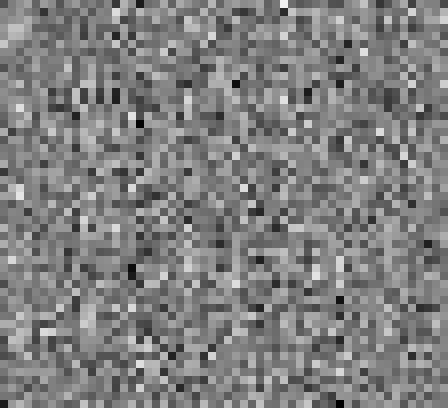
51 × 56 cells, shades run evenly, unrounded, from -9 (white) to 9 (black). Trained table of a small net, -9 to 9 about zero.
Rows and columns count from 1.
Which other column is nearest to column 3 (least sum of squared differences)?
2
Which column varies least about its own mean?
47
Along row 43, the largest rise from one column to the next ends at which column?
18
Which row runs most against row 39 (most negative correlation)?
35
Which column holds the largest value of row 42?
19
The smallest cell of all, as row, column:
1, 36
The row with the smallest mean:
23
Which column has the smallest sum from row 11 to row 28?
3
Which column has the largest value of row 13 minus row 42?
49
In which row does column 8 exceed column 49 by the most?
25
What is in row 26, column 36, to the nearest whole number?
-1
